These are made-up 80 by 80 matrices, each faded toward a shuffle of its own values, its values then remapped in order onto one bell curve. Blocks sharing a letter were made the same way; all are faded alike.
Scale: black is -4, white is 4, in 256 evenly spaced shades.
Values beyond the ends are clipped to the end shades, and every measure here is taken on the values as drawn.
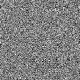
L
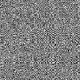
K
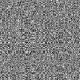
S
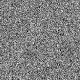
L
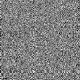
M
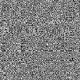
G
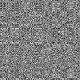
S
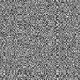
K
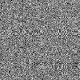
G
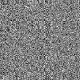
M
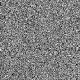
L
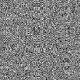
M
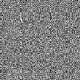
K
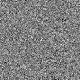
L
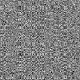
K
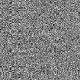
M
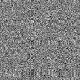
M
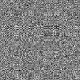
S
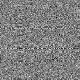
G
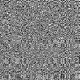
K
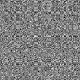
S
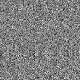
G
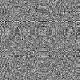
S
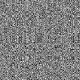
M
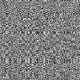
K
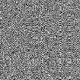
M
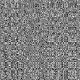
K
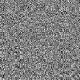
M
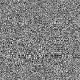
G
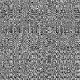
K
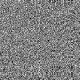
M
